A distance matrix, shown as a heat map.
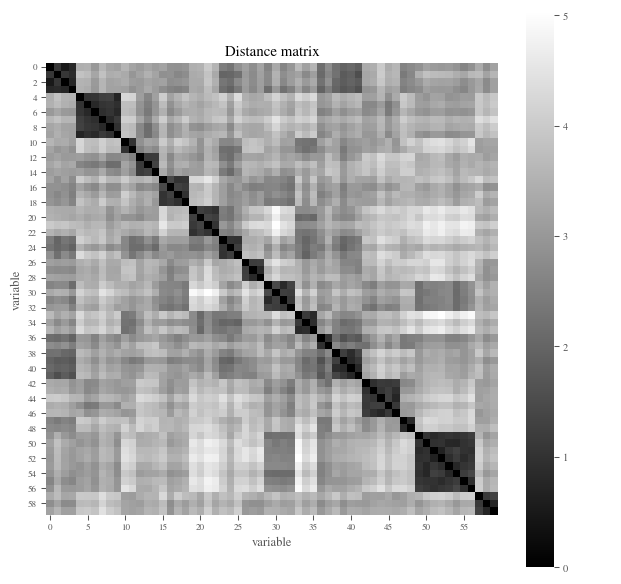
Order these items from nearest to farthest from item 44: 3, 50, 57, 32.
32, 57, 3, 50
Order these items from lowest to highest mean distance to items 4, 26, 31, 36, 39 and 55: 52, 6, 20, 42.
6, 52, 42, 20
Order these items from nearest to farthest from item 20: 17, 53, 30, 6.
6, 17, 53, 30
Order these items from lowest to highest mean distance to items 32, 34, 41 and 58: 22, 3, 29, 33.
3, 29, 33, 22
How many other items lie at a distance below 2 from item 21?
3
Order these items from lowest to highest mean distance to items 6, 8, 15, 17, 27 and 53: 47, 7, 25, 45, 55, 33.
7, 55, 45, 25, 47, 33
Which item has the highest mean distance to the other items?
21
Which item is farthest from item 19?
30
